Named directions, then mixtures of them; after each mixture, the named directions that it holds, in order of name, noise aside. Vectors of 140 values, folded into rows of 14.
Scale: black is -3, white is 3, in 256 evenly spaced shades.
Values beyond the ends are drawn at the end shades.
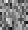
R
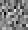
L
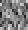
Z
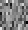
R, Z.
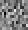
L.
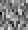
L, Z.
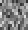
Z.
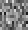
L, R.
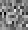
L, R.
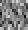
Z.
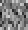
Z.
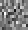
L.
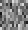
R, Z.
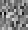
L, Z.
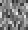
Z.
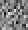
L.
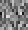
L, Z.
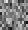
R.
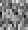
Z.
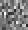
L.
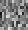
L, Z.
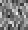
Z.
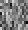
R, Z.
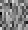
R, Z.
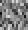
Z.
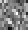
R, Z.
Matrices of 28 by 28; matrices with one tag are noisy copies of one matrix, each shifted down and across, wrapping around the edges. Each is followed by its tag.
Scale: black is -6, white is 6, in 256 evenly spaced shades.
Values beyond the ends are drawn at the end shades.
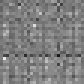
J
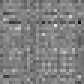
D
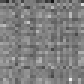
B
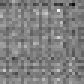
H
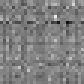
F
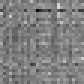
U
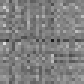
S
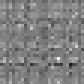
F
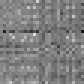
S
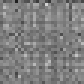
J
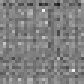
H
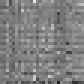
D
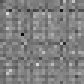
J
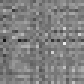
D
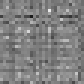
B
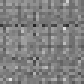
J
